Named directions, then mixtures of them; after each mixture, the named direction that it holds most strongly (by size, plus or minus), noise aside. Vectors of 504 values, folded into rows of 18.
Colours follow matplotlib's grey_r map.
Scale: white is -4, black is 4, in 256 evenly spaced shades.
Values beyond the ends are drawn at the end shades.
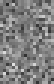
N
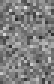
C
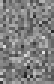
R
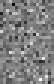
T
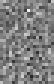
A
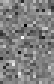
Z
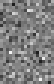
T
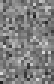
R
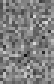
R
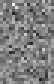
T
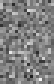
T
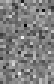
Z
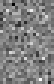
T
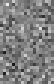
N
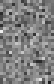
T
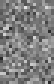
C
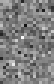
Z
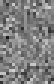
N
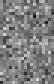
C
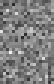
T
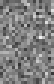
C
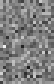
R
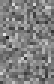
C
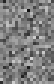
A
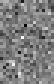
Z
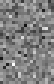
Z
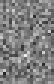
R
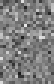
Z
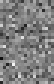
Z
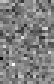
Z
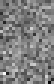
N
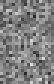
T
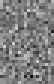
A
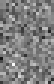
N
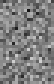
A
